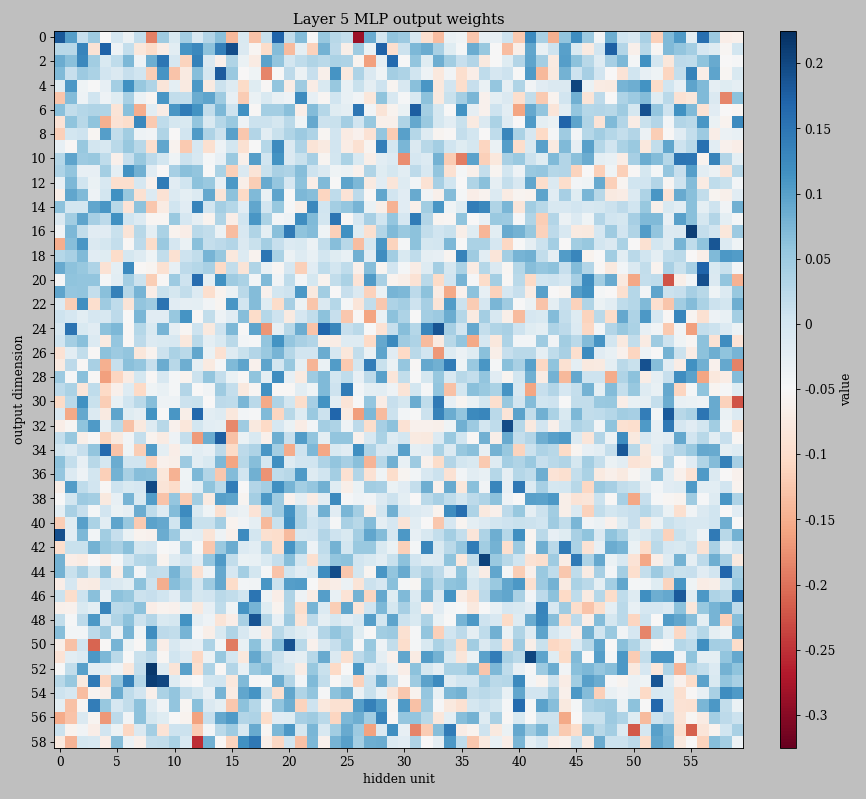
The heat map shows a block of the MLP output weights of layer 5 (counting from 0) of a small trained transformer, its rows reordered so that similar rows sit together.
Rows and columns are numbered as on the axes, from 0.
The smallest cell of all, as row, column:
0, 26
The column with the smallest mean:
50
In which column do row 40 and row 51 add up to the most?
41
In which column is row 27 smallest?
59
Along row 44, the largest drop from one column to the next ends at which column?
25
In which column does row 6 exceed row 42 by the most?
51
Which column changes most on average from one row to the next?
18
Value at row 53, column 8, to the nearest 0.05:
0.2
